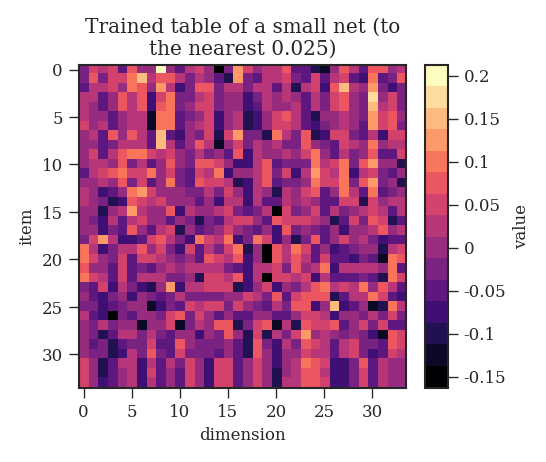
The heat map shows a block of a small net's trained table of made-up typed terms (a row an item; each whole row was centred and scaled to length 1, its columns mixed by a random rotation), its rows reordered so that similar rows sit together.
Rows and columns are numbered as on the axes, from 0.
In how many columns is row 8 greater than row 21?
13
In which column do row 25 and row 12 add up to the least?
7
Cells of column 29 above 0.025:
7
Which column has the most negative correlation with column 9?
23
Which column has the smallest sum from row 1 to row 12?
17
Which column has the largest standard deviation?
30
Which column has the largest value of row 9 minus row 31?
6
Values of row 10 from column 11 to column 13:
-0.025 0.075 0.075
